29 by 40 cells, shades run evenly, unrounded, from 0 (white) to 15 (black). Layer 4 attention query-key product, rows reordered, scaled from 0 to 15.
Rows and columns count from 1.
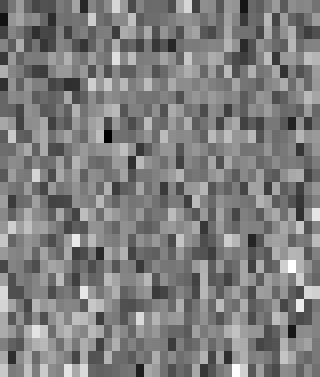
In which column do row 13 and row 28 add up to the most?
17
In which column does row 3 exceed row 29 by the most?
9
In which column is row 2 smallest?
12
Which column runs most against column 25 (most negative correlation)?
15
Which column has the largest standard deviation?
1
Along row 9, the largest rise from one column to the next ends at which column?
16
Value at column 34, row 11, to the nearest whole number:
7
